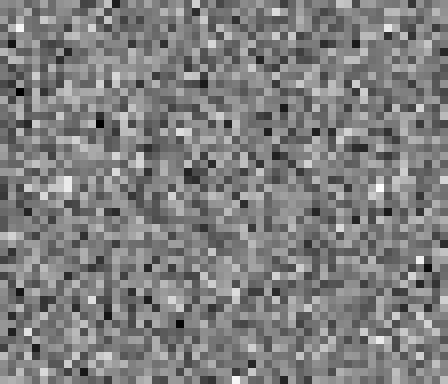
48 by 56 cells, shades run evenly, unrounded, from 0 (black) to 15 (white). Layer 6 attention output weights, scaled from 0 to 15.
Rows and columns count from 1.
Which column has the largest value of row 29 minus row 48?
20
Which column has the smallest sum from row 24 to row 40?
14
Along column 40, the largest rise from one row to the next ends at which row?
18
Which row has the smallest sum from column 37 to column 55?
36
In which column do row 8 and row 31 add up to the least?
39
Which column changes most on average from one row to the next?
53
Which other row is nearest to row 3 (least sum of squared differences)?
13
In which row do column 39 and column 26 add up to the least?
48
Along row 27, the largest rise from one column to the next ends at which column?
54
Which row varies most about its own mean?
17
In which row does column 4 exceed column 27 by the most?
21
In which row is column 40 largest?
12
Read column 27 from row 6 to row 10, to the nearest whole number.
13 8 5 5 10
